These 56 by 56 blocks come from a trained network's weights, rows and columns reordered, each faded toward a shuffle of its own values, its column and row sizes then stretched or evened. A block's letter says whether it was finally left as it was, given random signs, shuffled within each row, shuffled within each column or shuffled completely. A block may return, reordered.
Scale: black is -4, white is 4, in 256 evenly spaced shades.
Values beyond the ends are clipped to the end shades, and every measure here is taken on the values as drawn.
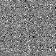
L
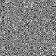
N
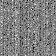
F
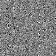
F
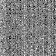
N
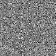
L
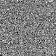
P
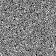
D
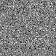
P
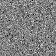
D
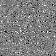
P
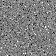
D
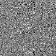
L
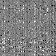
N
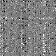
N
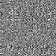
N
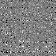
L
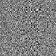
N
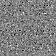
P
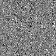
F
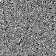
D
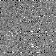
L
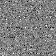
P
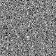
F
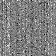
F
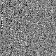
F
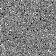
D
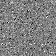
D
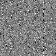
F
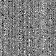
F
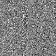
F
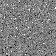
D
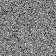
D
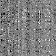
N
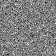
D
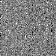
F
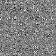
N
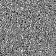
F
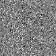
F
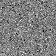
D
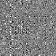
N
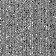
F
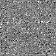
L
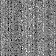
F
